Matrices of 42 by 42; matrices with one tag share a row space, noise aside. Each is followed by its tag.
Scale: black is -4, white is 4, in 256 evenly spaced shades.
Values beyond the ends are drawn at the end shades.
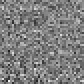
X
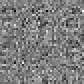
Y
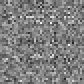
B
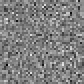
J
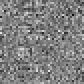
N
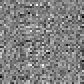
N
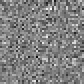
Y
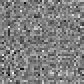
X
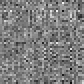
J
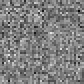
X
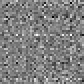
J
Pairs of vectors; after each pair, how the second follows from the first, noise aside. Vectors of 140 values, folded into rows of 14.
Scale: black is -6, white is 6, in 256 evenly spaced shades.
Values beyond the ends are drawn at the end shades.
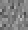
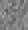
wrapped around, shrunk.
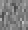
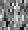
wrapped around, scaled up.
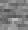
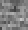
reversed, negated.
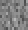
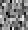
wrapped around, scaled up.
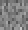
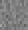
wrapped around, shrunk.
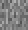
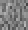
reversed, negated.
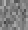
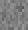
reversed, shrunk.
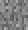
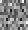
reversed, scaled up.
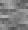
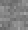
reversed, shrunk.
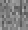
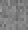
wrapped around, shrunk.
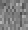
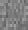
reversed, shrunk.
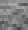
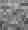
copied.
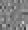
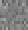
reversed, shrunk.
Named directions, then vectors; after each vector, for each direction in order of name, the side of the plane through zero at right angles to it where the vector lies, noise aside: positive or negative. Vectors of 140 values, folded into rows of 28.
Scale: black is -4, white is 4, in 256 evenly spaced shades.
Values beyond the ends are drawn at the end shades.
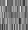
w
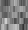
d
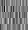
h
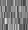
positive, negative, positive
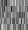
positive, positive, negative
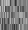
negative, negative, positive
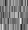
positive, negative, negative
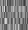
positive, negative, positive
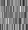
positive, positive, positive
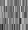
negative, positive, positive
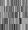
negative, positive, positive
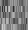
positive, positive, negative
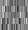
negative, negative, positive
